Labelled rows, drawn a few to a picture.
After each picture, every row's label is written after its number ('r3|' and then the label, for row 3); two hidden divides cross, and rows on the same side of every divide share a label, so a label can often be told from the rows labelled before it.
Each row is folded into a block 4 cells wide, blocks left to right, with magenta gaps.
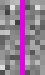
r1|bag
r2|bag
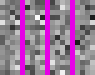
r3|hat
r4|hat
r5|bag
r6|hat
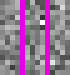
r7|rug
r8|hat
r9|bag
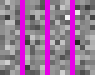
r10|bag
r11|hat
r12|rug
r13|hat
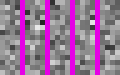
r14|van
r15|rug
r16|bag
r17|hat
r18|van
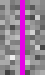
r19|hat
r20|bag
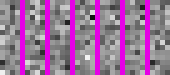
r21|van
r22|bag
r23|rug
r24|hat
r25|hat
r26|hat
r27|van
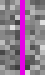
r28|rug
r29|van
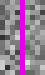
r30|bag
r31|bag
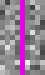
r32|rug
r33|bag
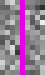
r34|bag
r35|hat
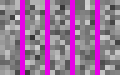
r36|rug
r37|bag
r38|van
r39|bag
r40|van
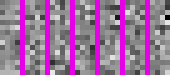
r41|rug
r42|hat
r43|van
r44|bag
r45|hat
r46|hat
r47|hat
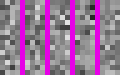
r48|bag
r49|bag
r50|hat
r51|hat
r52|rug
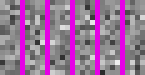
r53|van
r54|bag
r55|rug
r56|hat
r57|bag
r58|rug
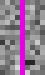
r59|hat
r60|van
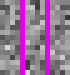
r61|bag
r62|van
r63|hat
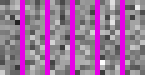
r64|rug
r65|van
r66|van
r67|bag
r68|bag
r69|bag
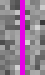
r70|hat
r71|rug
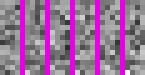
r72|hat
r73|van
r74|rug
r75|van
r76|rug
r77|van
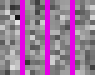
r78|hat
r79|van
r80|bag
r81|rug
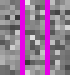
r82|hat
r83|van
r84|rug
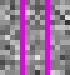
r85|van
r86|hat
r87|rug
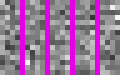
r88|van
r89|bag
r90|hat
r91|hat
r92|rug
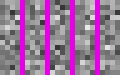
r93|rug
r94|bag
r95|van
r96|rug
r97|bag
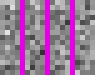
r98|bag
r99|bag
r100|bag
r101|van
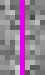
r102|hat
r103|bag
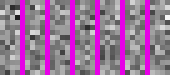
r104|hat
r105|bag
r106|van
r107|hat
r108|rug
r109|bag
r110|rug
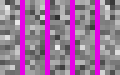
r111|van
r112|rug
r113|bag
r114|bag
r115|van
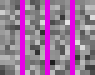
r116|hat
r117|van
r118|van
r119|rug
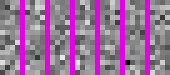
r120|bag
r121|rug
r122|hat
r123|bag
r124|bag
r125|van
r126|rug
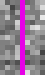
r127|van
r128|rug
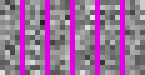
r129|van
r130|bag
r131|hat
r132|rug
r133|rug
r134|rug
